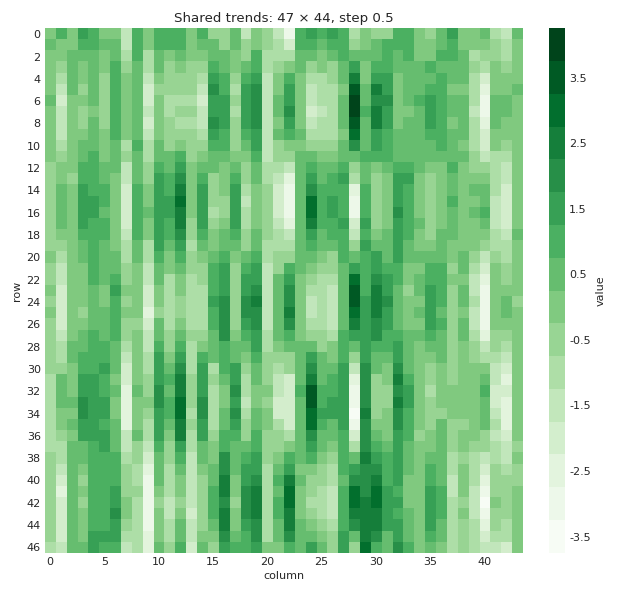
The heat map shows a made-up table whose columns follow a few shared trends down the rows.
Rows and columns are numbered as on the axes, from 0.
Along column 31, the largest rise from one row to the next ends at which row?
1
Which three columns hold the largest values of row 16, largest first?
24, 12, 32
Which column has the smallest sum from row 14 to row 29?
40
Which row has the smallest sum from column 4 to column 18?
6
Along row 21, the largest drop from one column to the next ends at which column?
20
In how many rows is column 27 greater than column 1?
46
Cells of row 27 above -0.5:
28
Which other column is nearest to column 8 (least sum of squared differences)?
37
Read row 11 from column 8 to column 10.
0.5 -1 0.5
